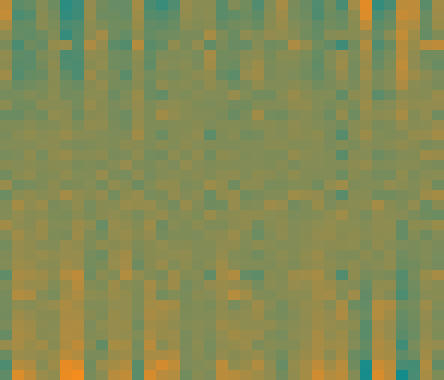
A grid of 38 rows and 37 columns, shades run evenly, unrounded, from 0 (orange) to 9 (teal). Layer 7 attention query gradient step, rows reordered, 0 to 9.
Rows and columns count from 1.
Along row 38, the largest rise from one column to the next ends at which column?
34
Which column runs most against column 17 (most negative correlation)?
18
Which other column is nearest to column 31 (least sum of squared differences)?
35
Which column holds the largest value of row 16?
29
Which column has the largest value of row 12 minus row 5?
37
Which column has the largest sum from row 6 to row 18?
7
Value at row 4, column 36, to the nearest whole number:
6
